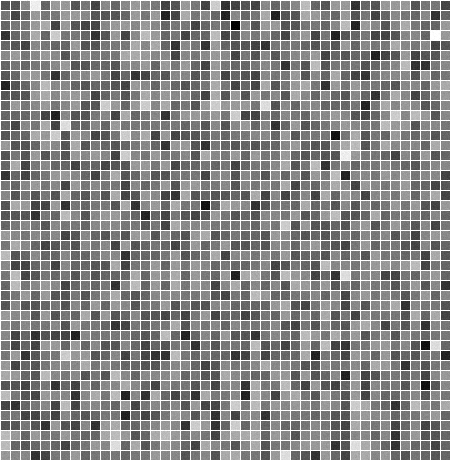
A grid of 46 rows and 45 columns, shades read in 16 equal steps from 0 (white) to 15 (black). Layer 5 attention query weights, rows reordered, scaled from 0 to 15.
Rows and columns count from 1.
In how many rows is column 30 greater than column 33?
20
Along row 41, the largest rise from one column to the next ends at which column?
8
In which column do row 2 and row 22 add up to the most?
17
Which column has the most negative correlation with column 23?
4
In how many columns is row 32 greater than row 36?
15
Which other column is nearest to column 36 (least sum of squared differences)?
26
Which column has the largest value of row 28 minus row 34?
34
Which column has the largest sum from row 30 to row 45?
35
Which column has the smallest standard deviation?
9
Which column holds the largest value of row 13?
28
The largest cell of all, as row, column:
3, 24
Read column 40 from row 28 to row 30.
11 10 8
